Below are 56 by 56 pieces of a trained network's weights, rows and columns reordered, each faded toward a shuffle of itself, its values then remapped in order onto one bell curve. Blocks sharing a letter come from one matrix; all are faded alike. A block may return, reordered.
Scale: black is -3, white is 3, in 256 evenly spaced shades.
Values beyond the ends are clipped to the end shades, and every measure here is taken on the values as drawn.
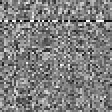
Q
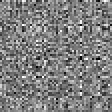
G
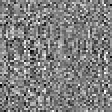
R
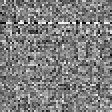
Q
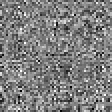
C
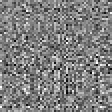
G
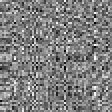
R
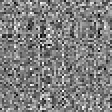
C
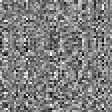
R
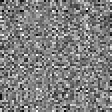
Q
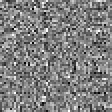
C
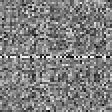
Q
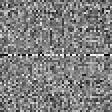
Q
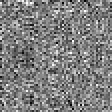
R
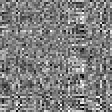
G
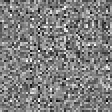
Q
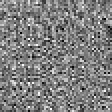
R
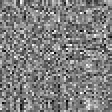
R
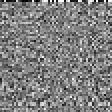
Q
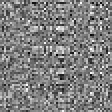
G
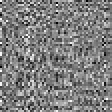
R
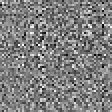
G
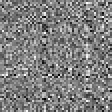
G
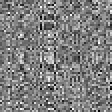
R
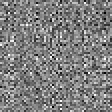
G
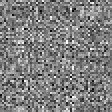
R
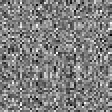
R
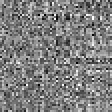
G
